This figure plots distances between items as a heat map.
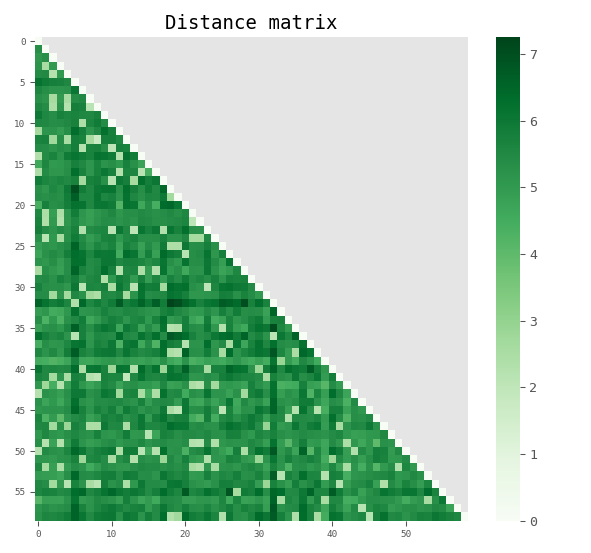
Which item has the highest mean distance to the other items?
32
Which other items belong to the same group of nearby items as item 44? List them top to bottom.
57
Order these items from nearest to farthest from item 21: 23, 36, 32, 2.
2, 23, 36, 32
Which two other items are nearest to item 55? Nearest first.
27, 44
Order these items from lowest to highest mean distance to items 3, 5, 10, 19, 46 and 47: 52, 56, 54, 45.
52, 54, 45, 56
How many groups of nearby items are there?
13
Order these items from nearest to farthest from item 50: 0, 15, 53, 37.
0, 37, 15, 53
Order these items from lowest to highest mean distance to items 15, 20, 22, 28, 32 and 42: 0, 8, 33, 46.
0, 46, 33, 8
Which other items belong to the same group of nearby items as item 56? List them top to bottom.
33, 39, 53
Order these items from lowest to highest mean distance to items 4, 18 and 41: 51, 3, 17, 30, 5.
3, 51, 30, 17, 5
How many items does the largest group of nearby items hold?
9
